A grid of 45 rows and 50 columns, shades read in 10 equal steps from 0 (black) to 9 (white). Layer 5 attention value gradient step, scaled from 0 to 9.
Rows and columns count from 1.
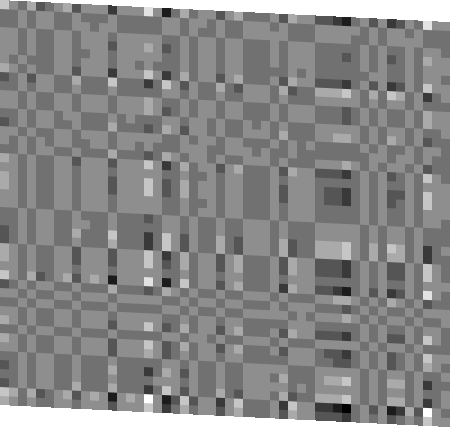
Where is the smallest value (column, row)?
39, 44
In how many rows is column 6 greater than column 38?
13
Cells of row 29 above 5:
6
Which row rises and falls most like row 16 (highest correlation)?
7
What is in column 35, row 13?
4
